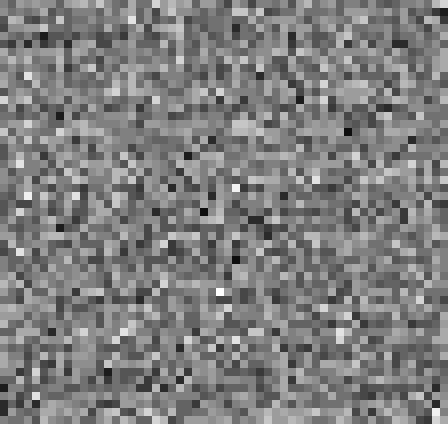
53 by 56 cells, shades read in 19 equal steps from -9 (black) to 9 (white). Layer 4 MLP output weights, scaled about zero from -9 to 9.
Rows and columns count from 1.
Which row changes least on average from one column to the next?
16
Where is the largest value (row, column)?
37, 28
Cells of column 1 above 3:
4
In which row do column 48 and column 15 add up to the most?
23
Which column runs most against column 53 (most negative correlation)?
35
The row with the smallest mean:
49
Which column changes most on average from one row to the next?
30
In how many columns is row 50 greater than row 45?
24
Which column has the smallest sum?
18
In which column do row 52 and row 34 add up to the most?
55
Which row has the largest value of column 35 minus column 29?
51
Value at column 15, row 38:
-4
